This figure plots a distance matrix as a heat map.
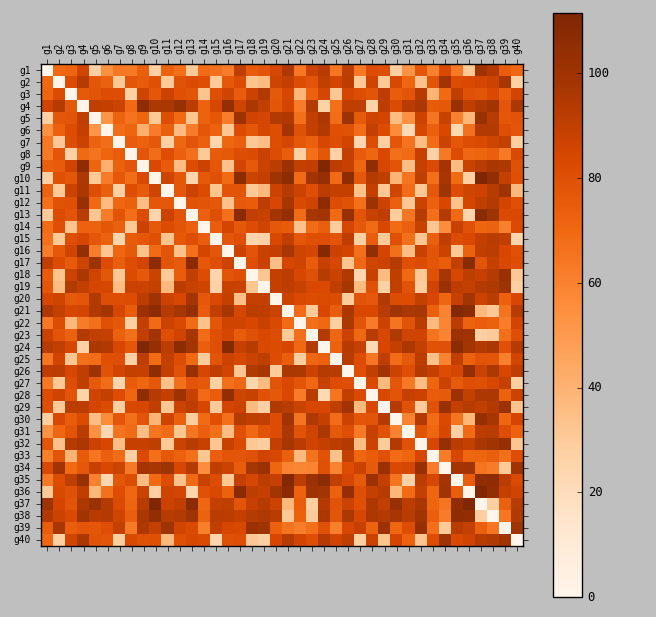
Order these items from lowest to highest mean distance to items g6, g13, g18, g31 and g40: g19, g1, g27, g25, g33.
g27, g1, g19, g33, g25
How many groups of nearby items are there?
8
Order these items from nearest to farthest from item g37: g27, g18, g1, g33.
g33, g27, g18, g1
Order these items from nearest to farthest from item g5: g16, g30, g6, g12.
g30, g6, g16, g12
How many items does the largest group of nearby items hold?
10
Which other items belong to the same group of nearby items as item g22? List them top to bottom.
g3, g8, g14, g25, g33
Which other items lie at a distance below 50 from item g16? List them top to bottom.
g6, g9, g12, g31, g35
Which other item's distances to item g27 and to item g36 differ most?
g18
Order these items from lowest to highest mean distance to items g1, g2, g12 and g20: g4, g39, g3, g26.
g26, g3, g39, g4
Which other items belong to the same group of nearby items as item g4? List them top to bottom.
g24, g28
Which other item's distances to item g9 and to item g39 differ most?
g34
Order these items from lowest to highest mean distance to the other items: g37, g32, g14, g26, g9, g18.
g14, g18, g32, g9, g37, g26
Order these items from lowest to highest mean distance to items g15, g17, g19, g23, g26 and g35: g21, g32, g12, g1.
g32, g12, g1, g21
